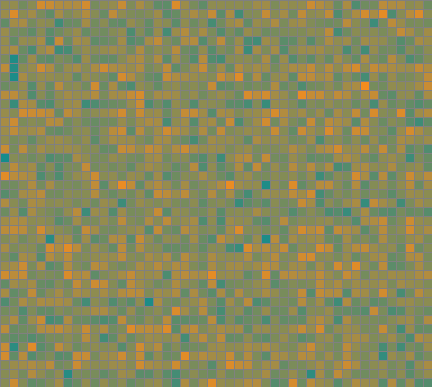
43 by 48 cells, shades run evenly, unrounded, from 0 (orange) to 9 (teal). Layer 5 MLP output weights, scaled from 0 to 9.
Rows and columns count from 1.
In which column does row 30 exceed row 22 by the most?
35
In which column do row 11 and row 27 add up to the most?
6
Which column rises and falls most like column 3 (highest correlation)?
21
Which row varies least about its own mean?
16
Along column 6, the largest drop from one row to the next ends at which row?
28
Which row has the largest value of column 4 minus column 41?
10
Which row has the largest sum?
12
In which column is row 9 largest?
2
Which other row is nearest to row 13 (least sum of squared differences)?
41
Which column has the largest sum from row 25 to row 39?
45
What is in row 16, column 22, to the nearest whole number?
7
